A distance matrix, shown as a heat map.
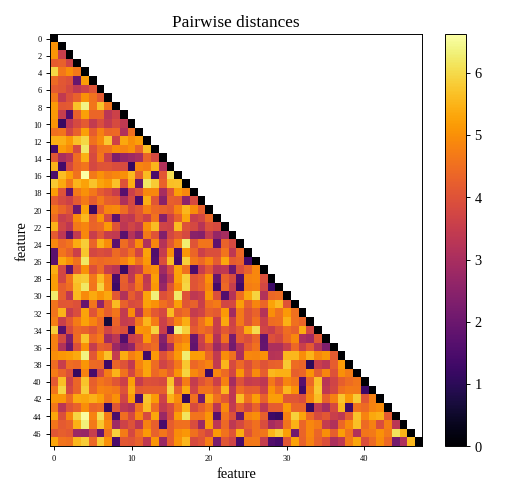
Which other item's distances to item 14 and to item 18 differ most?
45
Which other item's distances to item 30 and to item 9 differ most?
35
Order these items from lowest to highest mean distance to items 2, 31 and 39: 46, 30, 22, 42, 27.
46, 27, 22, 30, 42
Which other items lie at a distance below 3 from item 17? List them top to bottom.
11, 19, 42
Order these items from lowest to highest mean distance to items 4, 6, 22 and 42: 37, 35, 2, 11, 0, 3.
11, 2, 3, 35, 0, 37
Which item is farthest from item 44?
4
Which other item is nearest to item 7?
33
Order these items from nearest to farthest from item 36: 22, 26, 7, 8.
8, 22, 7, 26
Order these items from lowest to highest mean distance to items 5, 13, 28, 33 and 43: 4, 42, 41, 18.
18, 41, 42, 4
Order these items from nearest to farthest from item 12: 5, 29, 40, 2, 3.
29, 40, 5, 2, 3
